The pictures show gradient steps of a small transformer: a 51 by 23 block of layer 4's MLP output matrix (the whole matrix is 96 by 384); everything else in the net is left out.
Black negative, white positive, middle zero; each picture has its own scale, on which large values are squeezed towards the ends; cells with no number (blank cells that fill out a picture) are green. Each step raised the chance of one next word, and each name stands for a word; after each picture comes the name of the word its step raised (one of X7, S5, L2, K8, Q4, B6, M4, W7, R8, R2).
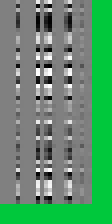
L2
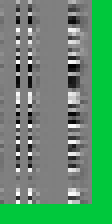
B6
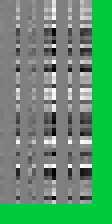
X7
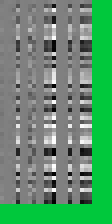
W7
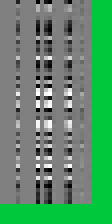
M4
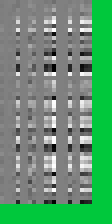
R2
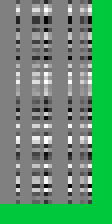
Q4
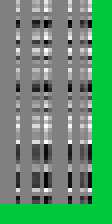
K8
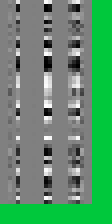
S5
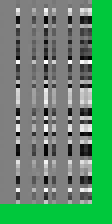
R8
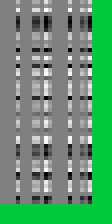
L2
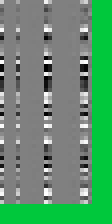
B6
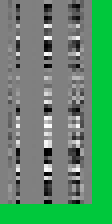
W7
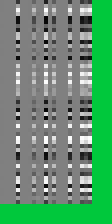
Q4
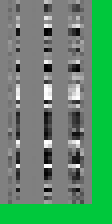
X7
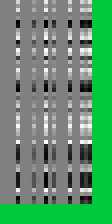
K8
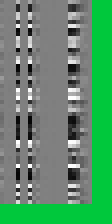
X7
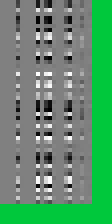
Q4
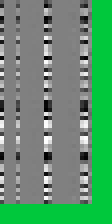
Q4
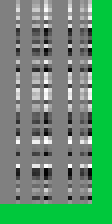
X7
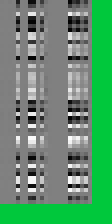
Q4
